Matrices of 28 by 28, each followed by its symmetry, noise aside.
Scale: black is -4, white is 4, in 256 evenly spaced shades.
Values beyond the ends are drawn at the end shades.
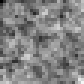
symmetric.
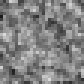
symmetric across the other diagonal.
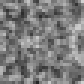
mirrored top to bottom.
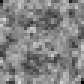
same after a half turn.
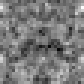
mirrored left to right.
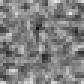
same after a half turn.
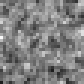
no symmetry.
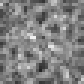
same after a half turn.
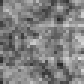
mirrored top to bottom.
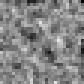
symmetric across the other diagonal.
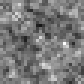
symmetric.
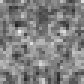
mirrored left to right.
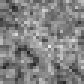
symmetric across the other diagonal.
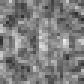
mirrored top to bottom.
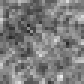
symmetric.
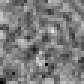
symmetric across the other diagonal.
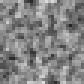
same after a half turn.
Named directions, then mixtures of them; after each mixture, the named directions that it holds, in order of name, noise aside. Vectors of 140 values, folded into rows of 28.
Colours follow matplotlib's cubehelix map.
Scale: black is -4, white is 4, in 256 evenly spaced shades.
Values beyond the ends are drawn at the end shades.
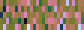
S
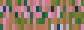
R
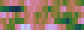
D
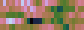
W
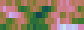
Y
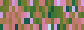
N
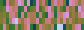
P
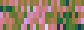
D, S, Y.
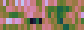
W.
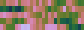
D.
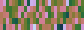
P.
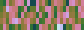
P.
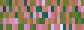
P, R.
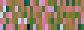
S.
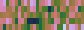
P, W, Y.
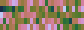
D, N.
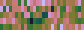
R, W, Y.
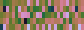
N, R, S.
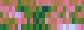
Y.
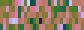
P, W.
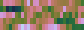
D.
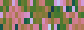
N.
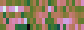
D, S.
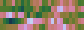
D, W, Y.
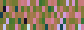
S.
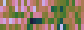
R, S, W.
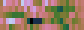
W.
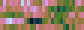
W.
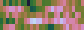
D, W.
